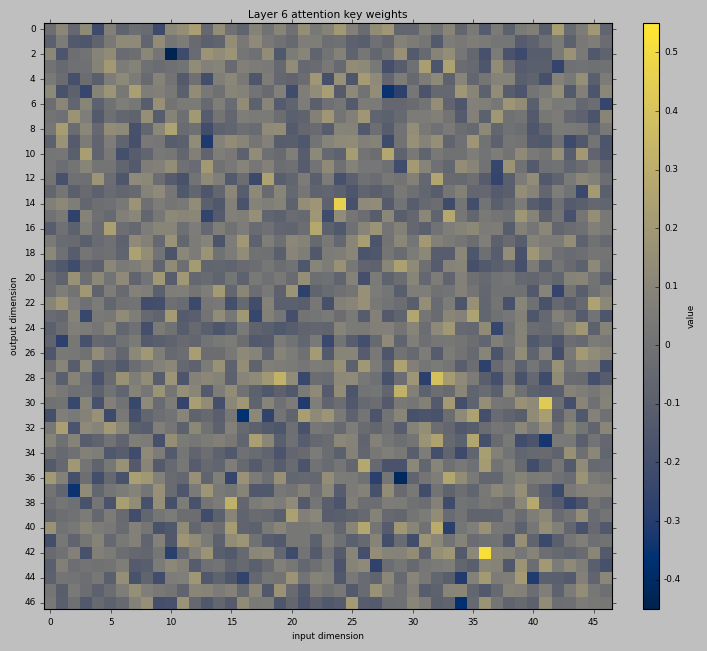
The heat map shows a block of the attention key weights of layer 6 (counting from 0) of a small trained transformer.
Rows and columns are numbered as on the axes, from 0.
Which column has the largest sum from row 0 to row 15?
12
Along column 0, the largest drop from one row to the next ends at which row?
41
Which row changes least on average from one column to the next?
1
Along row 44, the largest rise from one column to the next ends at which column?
35
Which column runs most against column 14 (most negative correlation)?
36
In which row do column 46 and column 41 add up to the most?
30
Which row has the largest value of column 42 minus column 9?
0
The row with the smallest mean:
25
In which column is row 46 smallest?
34
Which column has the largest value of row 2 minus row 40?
33
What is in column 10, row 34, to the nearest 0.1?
-0.1
